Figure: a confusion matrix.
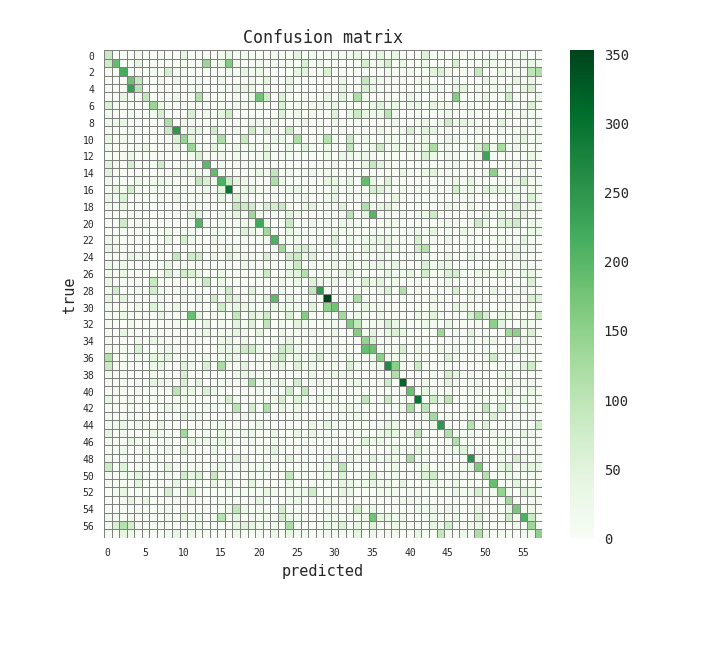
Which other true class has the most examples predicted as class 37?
7
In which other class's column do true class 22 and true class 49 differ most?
31
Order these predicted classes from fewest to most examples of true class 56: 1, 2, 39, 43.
39, 43, 1, 2
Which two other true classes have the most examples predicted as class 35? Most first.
19, 55
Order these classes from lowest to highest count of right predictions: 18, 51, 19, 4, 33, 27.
27, 18, 4, 19, 33, 51
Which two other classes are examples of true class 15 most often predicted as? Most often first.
34, 22
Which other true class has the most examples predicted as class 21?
42
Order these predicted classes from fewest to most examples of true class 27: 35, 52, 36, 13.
52, 35, 36, 13
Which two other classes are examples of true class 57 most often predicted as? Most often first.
49, 44
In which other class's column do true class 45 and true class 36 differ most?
10
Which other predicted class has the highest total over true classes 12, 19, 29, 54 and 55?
35
